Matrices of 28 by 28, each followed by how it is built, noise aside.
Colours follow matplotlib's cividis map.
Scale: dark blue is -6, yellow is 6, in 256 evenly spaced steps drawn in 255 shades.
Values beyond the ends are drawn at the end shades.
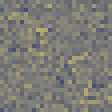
block diagonal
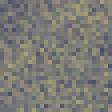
smooth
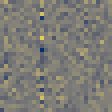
uneven columns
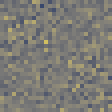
block diagonal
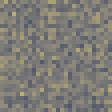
blocks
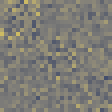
block diagonal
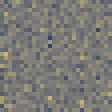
uneven columns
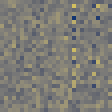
uneven columns
